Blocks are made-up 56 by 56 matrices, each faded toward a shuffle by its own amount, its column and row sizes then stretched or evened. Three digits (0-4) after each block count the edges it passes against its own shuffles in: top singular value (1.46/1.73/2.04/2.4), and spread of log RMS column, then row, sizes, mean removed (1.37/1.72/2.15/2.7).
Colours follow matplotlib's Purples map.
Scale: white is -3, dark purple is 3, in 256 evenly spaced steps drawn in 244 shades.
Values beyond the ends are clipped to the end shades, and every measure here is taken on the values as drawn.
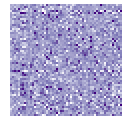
2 2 1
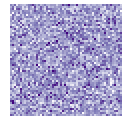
2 0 0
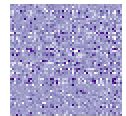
3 1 4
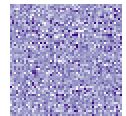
1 1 3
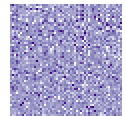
3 1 0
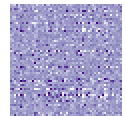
2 2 4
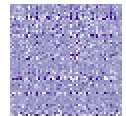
3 3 4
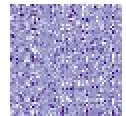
3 3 0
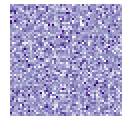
1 0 1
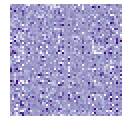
0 4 2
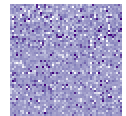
0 1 2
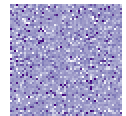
1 1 0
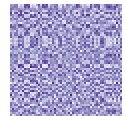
4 1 3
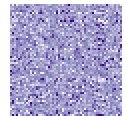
2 1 2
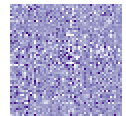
1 3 3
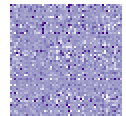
0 3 4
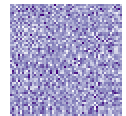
3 0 0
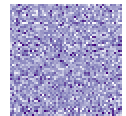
2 0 2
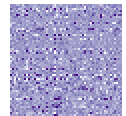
2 3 4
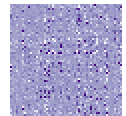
0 4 2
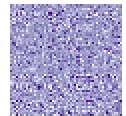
3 0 3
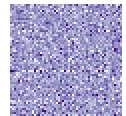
1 0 2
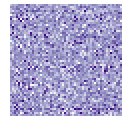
1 0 2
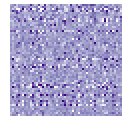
2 3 4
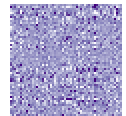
3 3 3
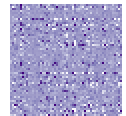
1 3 4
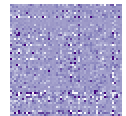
0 3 4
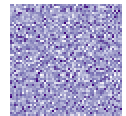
3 0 1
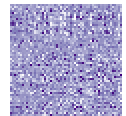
2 2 3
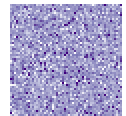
0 0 0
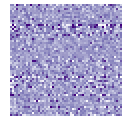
1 0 4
